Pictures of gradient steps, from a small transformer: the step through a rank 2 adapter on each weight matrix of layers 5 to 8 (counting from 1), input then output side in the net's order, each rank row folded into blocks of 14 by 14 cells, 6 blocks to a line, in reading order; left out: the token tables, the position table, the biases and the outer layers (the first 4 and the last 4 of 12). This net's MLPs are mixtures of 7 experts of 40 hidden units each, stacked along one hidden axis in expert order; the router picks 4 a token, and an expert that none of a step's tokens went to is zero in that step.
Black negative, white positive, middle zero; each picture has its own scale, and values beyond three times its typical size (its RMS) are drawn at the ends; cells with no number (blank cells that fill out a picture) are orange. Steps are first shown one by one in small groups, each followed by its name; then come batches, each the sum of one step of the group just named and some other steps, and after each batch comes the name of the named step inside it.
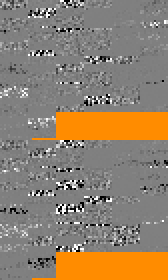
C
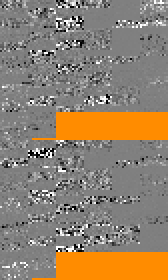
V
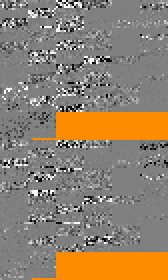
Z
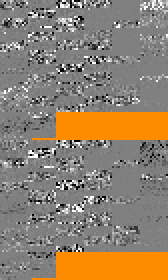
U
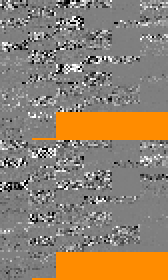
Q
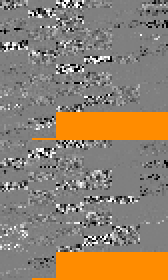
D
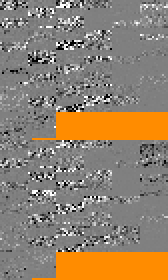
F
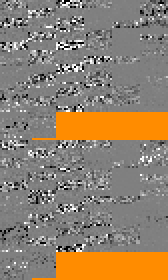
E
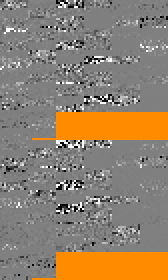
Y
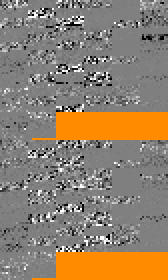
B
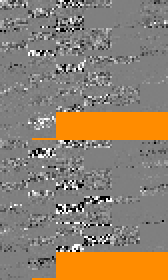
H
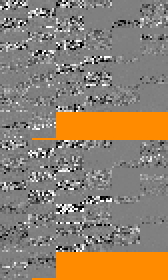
E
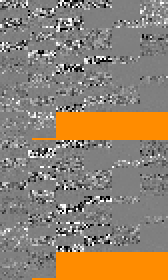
H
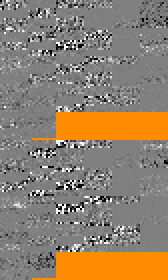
Y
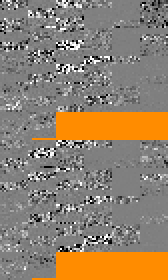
D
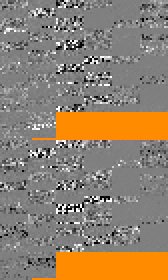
Y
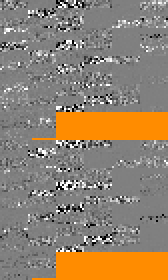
Y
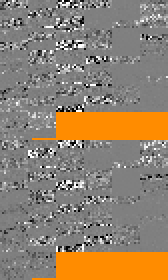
E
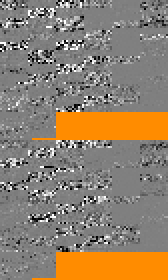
F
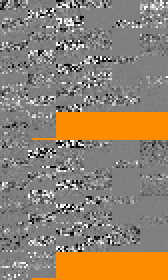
V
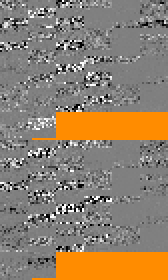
E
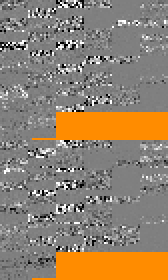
C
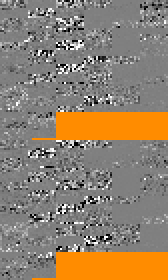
C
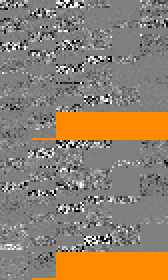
D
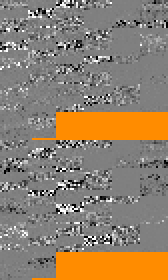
D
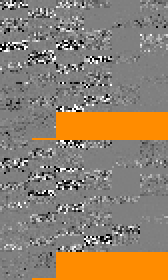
F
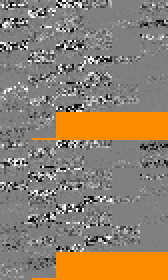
Z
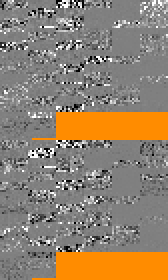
U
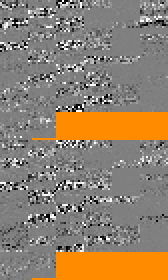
E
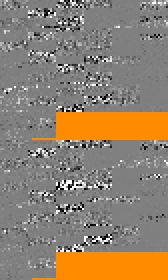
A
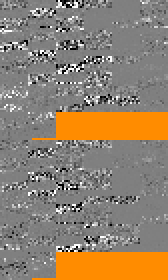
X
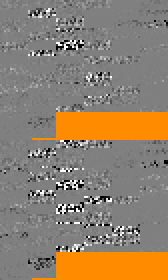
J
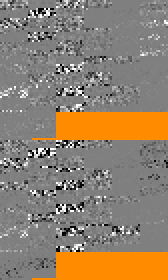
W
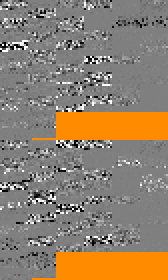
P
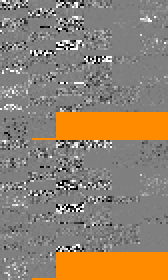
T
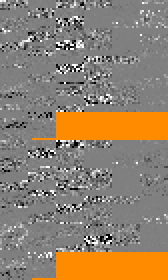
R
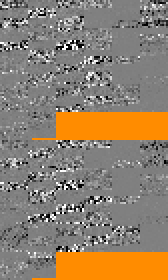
J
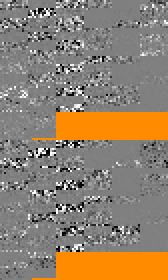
W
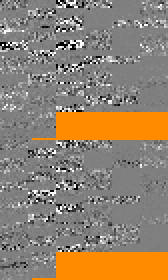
X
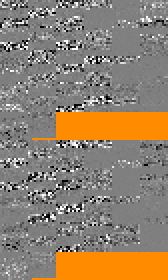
T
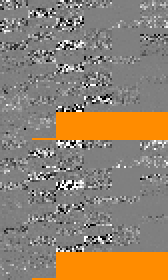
A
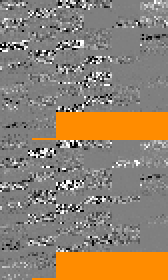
P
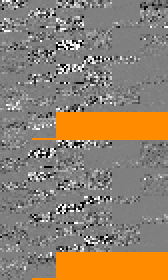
R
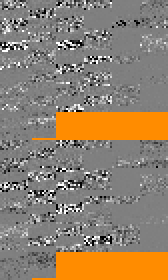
P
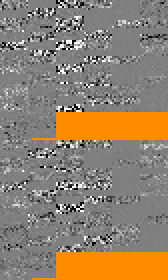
T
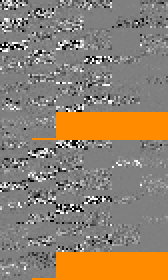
P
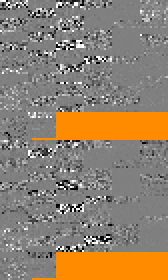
T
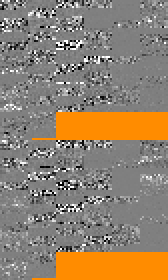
T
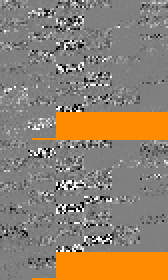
A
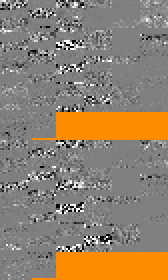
T
